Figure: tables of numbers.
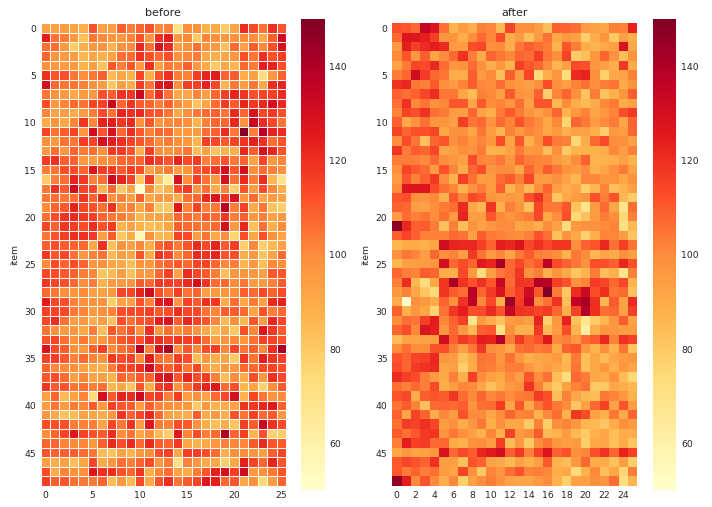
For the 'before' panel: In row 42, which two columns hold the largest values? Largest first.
23, 11
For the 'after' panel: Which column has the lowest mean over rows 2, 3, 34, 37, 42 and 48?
25
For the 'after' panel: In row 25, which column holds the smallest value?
0
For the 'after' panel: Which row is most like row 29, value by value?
30
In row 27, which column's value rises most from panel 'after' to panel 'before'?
3
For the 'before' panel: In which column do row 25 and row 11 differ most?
21
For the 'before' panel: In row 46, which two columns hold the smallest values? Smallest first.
14, 19
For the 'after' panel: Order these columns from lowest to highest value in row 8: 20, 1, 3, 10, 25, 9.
20, 25, 10, 3, 9, 1
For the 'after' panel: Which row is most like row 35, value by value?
36
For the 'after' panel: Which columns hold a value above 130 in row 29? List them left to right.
8, 12, 14, 19, 20
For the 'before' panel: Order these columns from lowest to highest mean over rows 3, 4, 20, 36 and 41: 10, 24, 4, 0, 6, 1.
6, 4, 1, 0, 10, 24
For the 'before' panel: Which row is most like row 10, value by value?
12
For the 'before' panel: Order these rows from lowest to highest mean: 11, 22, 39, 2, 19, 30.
22, 2, 19, 39, 30, 11
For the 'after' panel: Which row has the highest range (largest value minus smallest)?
29
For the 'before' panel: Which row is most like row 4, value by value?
32
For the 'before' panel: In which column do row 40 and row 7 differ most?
10
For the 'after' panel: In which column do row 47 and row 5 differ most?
19
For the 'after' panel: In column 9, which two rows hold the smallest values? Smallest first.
26, 47
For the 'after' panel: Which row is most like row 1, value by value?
17
